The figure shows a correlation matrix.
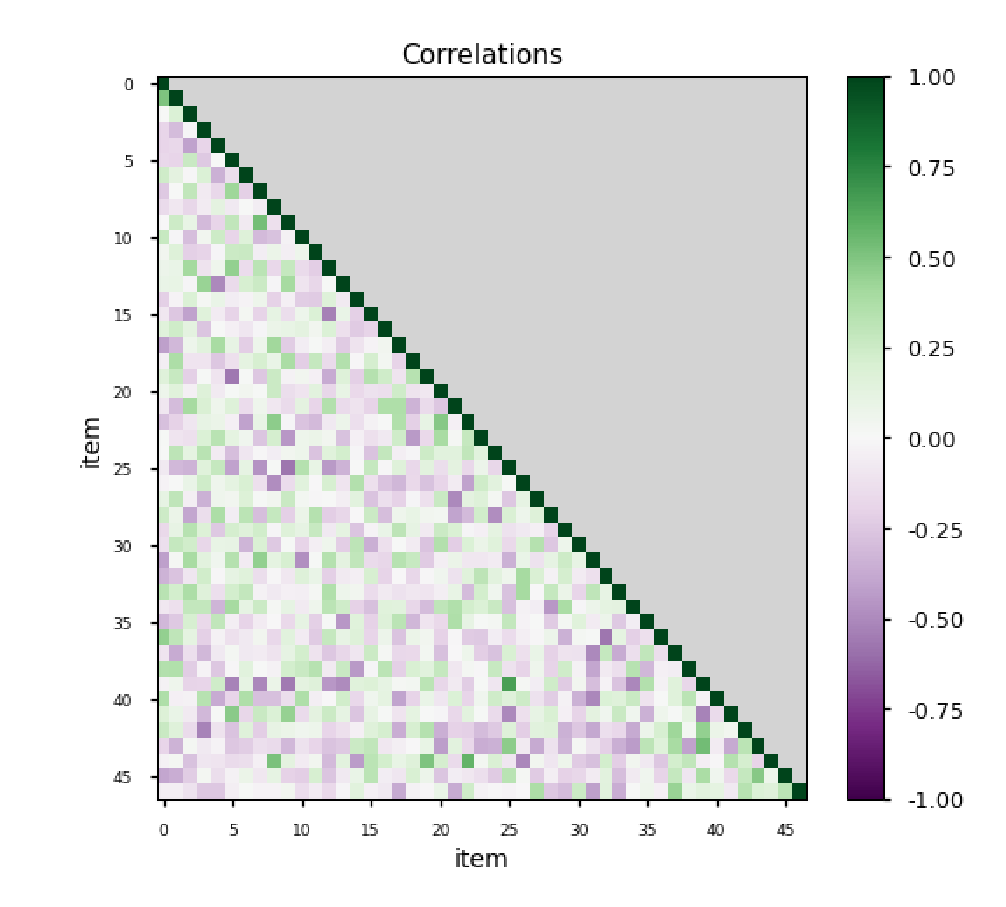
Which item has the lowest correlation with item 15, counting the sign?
12
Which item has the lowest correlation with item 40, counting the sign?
31
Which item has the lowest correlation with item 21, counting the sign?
27
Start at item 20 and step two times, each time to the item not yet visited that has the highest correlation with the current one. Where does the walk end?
44
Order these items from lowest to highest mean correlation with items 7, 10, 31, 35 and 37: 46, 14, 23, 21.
23, 46, 14, 21
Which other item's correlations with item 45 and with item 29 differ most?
43
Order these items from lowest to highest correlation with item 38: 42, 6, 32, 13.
32, 42, 6, 13
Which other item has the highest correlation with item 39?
25
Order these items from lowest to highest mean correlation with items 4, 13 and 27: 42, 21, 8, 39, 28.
21, 39, 42, 8, 28
